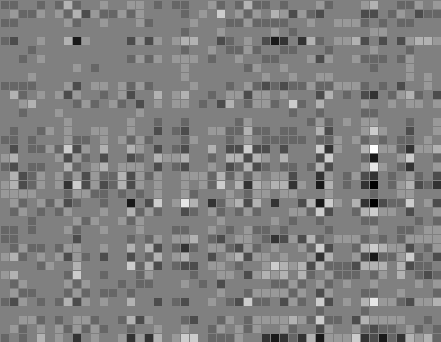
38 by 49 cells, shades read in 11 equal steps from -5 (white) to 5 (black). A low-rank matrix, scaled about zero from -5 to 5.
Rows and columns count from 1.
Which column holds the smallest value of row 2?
25
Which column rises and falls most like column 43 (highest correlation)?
17
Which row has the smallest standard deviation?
35
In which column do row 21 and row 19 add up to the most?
33
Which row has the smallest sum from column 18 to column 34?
18
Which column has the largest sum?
41
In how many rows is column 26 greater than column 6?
14
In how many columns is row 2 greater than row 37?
13
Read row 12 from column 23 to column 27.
1 0 2 -2 0
